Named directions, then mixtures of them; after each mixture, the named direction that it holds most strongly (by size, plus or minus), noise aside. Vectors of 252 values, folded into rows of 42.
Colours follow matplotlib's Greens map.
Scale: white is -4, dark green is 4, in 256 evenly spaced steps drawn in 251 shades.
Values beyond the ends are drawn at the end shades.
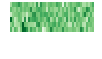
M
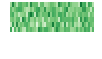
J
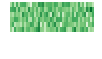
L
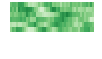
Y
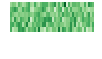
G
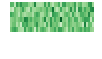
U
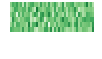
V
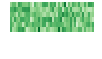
G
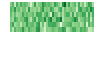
L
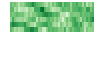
Y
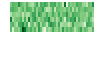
M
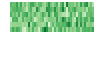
V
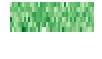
M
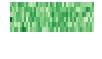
M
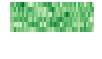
Y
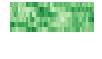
Y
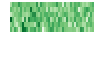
M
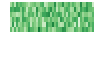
J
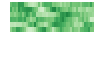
Y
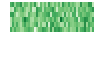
U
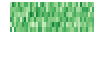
J
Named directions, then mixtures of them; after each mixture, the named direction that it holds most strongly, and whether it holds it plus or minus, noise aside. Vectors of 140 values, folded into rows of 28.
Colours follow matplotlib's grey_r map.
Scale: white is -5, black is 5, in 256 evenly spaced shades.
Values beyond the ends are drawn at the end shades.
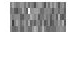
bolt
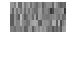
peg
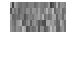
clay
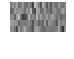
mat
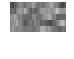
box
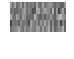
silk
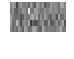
bolt, plus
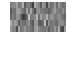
mat, plus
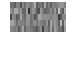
silk, minus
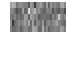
bolt, plus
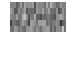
silk, plus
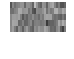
box, plus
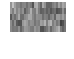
box, minus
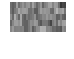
box, plus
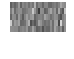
silk, minus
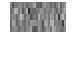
bolt, minus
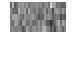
clay, minus
